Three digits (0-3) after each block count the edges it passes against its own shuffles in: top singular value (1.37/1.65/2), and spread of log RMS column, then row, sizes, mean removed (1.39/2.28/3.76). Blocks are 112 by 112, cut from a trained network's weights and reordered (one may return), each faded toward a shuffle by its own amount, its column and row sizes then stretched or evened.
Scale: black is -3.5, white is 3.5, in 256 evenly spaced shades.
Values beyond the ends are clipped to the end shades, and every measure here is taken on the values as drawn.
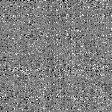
1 0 2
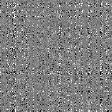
2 3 2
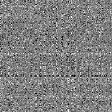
2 2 0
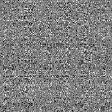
2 2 0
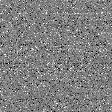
0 0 1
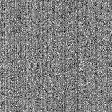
2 0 0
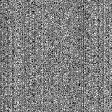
2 1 0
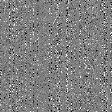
0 3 0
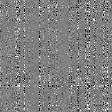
2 3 2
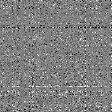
2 2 2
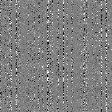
2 3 0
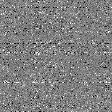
1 1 2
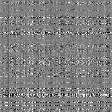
3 1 3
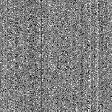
2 1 0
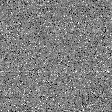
0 0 0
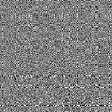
3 2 2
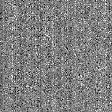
2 1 1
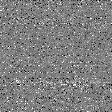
0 0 2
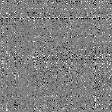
2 2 2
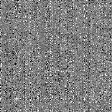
1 2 1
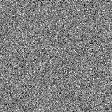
2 0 1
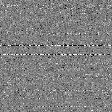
3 0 2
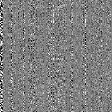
3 3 0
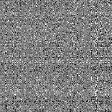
2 2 0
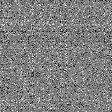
1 1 0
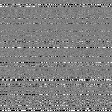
3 0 3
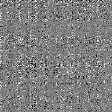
1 2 2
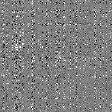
1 3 2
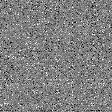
0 1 1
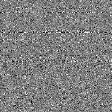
2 1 2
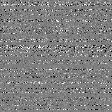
0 0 3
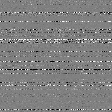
3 0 3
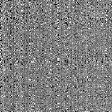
2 2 2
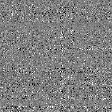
0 2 2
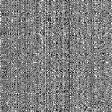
3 1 2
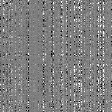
3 3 2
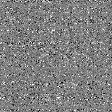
0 0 2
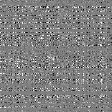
2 2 3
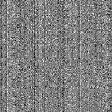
3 1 1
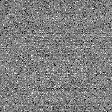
2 1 0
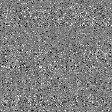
0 0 2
